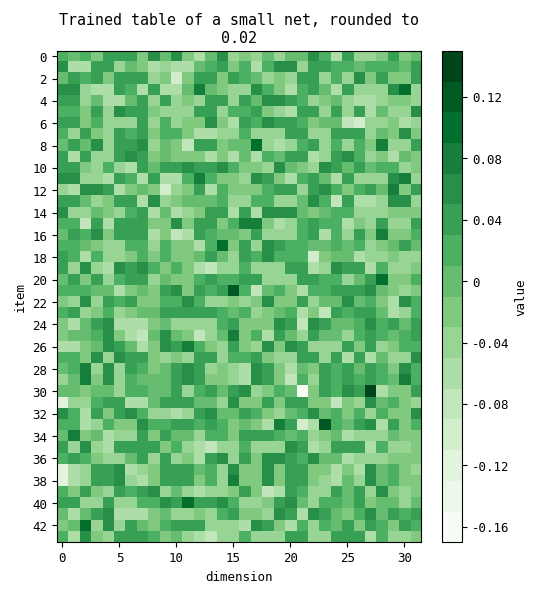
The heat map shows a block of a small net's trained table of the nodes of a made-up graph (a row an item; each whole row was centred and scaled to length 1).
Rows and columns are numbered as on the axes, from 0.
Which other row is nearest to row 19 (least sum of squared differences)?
35
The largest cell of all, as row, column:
30, 27
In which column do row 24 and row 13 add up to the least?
7
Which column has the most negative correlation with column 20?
17
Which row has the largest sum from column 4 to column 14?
40
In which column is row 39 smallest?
18
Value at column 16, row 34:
0.04
